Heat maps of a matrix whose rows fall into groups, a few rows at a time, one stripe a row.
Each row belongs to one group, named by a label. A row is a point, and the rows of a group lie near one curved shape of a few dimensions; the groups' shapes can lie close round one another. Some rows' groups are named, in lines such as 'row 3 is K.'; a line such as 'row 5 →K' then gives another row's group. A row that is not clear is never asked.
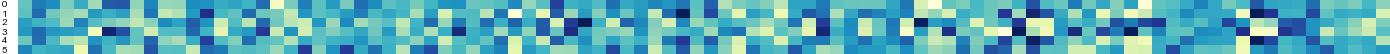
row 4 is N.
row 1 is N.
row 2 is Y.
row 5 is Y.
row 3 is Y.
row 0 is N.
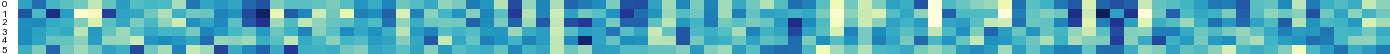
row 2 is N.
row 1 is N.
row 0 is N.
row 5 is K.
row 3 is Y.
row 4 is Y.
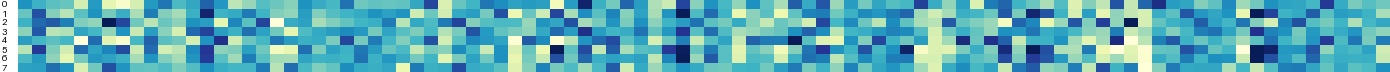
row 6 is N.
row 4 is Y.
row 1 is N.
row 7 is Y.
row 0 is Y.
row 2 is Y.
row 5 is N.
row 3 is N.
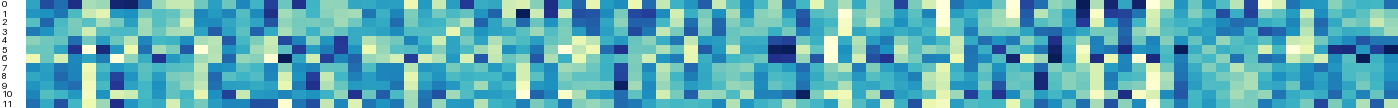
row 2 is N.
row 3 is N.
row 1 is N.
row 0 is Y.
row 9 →Y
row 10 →Y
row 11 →N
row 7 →Y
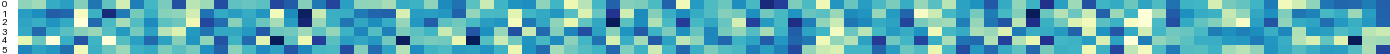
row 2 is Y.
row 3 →N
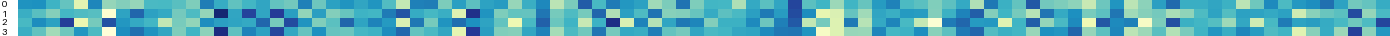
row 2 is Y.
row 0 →Y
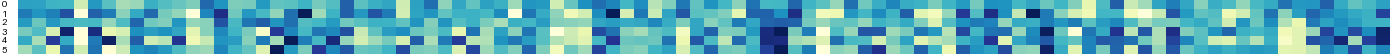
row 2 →K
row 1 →Y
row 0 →Y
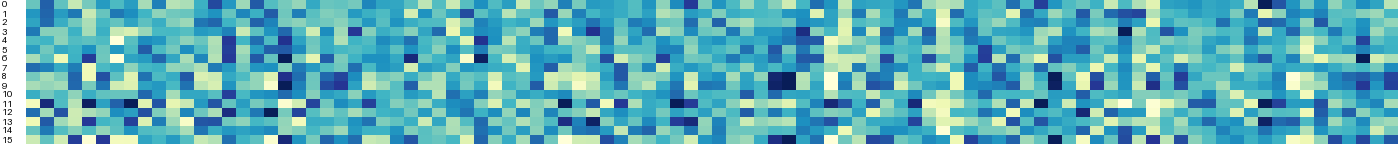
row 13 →N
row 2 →N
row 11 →N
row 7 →Y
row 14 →N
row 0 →N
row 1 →Y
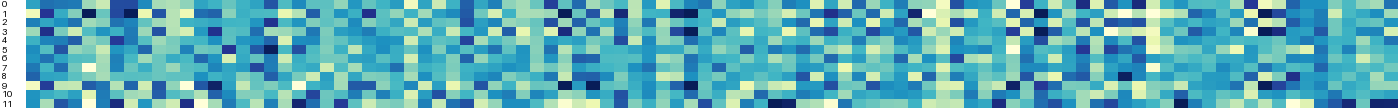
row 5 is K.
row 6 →Y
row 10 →Y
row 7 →N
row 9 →N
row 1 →N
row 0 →Y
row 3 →N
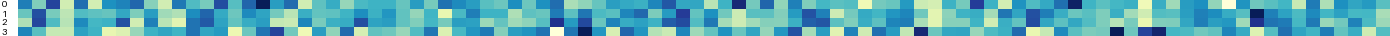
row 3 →Y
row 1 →N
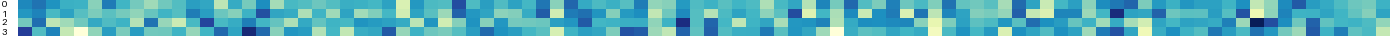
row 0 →Y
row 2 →N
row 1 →Y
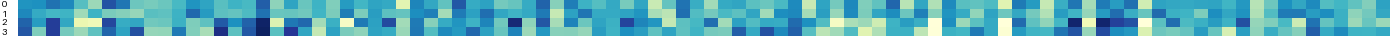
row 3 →K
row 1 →Y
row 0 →Y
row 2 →N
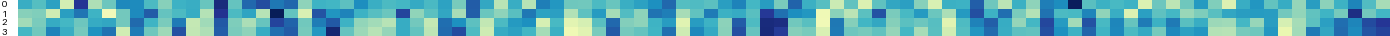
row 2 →K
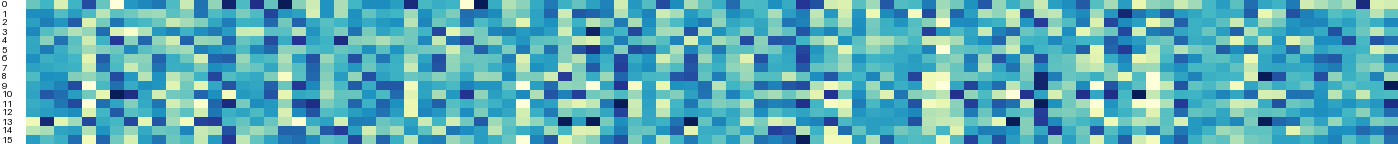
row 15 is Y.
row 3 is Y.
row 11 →Y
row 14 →K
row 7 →Y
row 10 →Y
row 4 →K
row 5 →N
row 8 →N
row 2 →Y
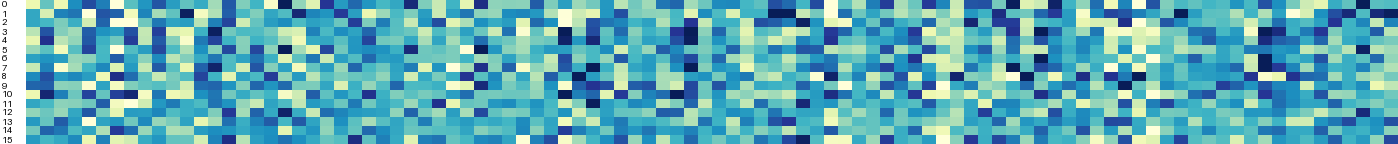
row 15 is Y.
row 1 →K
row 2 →Y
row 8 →Y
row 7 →N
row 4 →N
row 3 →N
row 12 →K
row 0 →K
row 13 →K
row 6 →N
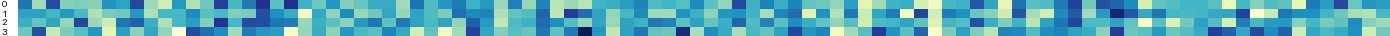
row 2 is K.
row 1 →Y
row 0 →K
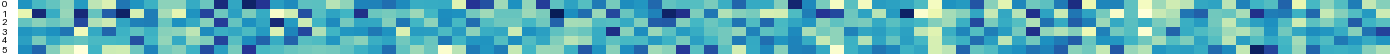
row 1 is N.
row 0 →K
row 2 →K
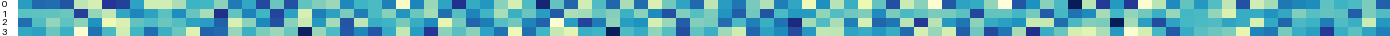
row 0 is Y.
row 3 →Y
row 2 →Y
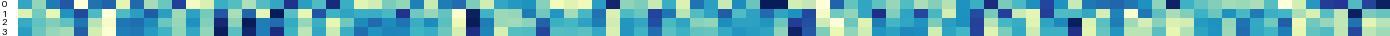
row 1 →K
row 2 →K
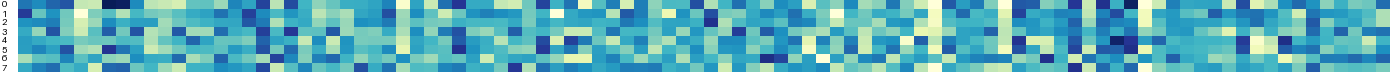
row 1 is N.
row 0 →Y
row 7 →N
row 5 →Y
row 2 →N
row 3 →K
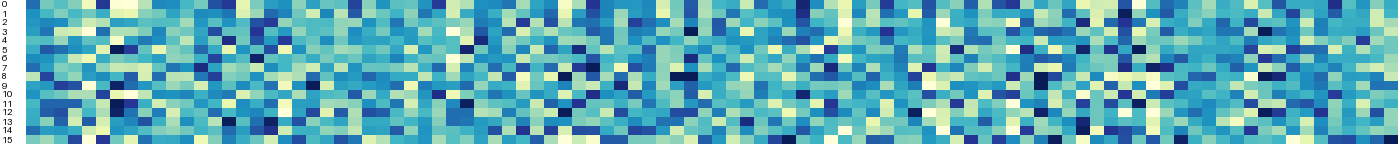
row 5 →Y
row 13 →K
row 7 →Y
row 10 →Y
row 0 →Y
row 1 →Y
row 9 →Y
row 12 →N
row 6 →N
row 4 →K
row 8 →N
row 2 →N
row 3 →N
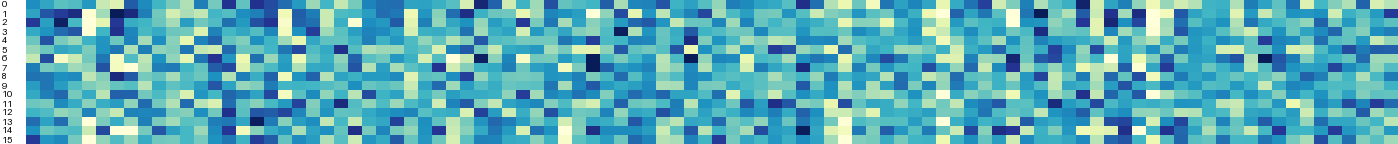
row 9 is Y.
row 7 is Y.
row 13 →N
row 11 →K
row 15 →N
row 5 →K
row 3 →Y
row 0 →K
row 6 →N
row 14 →Y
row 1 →Y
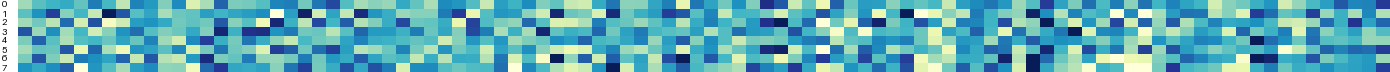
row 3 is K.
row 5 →K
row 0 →K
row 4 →N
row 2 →K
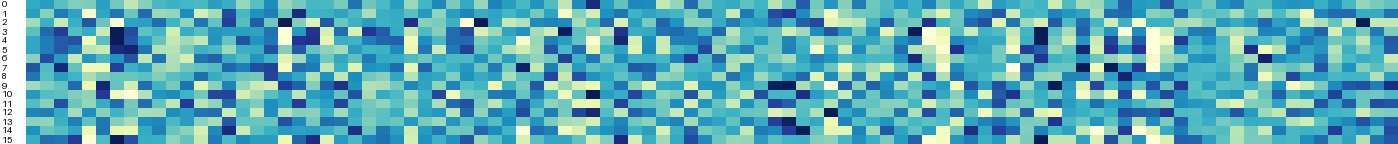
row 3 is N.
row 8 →Y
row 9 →K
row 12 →Y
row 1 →K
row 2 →K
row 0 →Y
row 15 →Y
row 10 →Y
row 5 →Y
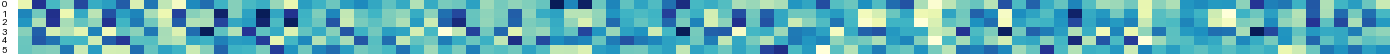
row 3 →N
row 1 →K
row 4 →N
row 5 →K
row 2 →K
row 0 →N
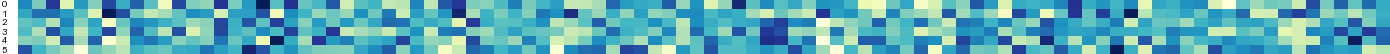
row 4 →K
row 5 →N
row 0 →K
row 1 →Y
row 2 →K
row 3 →K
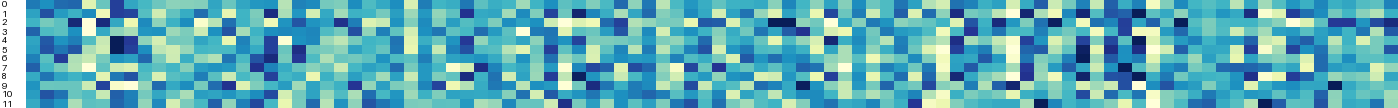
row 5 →Y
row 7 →N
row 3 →Y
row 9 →Y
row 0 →Y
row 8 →Y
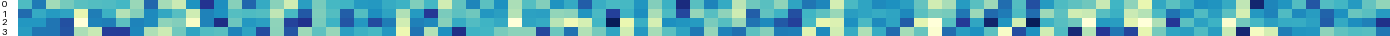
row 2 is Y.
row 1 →Y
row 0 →N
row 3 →Y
